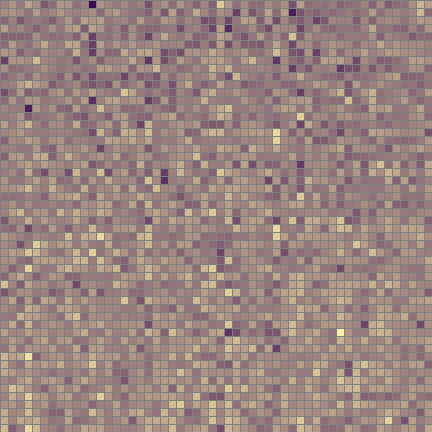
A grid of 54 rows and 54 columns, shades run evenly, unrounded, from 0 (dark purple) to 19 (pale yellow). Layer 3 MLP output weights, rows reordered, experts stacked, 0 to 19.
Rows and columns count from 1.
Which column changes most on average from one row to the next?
29
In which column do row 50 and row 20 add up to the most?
25
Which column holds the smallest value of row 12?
38
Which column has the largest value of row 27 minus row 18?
27
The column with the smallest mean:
34
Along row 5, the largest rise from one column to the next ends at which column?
37
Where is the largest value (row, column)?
42, 43
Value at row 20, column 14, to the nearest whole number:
10
